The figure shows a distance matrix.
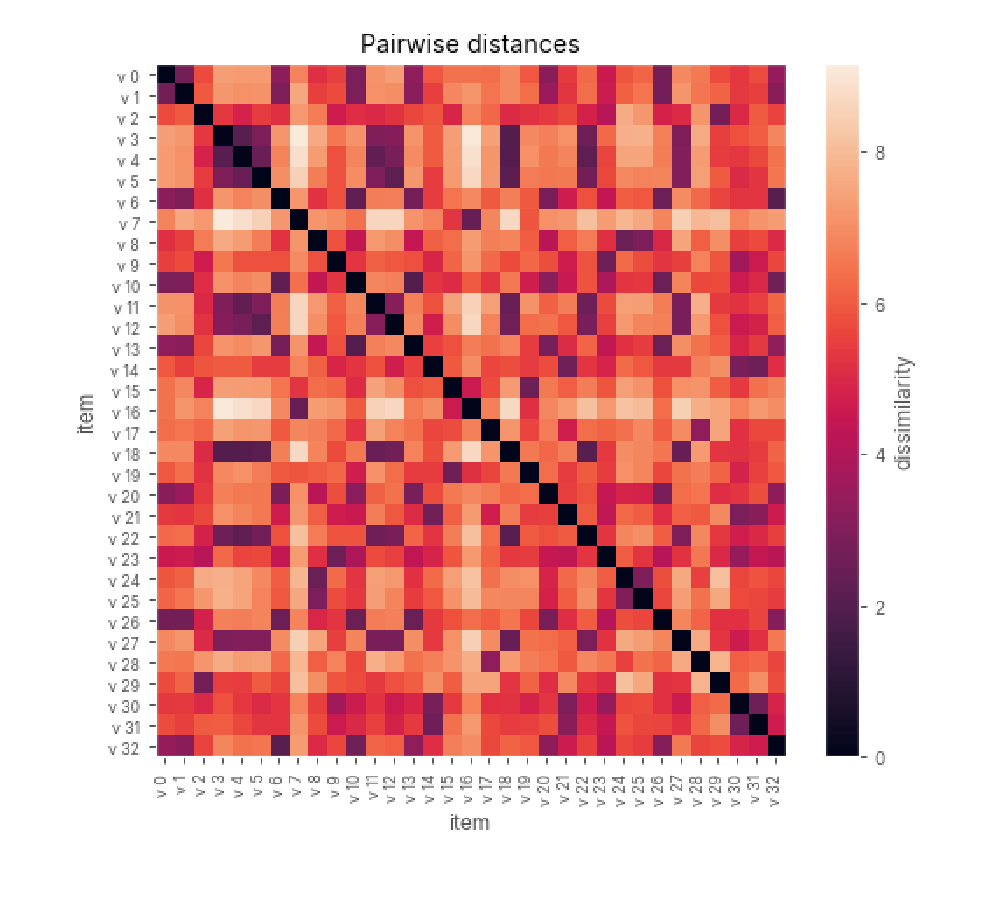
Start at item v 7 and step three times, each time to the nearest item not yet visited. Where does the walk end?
v 19
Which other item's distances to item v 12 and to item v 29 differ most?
v 5
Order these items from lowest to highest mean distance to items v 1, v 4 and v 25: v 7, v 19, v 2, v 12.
v 12, v 2, v 19, v 7
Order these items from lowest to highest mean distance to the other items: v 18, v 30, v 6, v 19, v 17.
v 30, v 6, v 18, v 19, v 17
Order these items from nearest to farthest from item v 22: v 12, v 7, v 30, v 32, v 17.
v 12, v 30, v 32, v 17, v 7
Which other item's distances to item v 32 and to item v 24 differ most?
v 6
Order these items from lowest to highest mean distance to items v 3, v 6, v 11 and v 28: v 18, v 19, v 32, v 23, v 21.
v 18, v 32, v 23, v 21, v 19
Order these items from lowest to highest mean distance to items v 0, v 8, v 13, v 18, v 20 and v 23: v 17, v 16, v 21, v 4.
v 21, v 4, v 17, v 16
